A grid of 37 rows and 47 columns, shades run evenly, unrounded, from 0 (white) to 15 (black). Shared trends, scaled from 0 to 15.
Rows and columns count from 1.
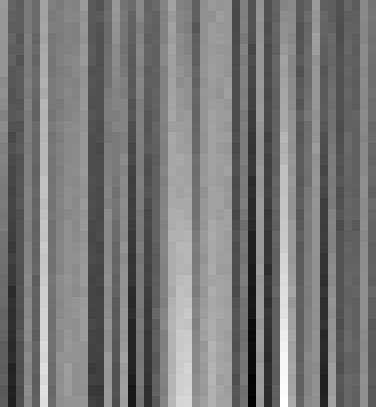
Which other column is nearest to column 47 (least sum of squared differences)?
5
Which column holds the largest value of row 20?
32
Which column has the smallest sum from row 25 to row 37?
36
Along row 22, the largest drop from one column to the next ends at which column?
33
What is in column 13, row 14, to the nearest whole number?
11
